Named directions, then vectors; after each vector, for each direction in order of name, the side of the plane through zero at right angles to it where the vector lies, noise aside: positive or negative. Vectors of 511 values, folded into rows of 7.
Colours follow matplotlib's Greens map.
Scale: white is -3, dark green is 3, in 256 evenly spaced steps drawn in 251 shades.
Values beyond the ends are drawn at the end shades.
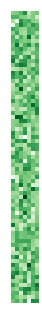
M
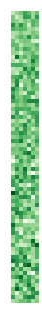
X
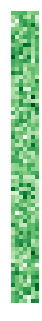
positive, negative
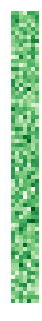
negative, negative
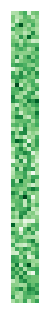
positive, positive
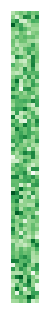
negative, positive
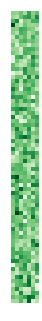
negative, positive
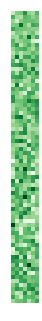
positive, positive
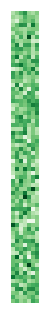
positive, positive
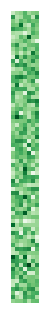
positive, positive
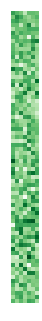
negative, negative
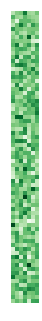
positive, positive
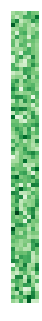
negative, positive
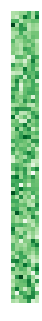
negative, positive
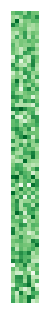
negative, positive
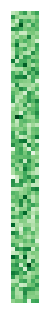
positive, positive
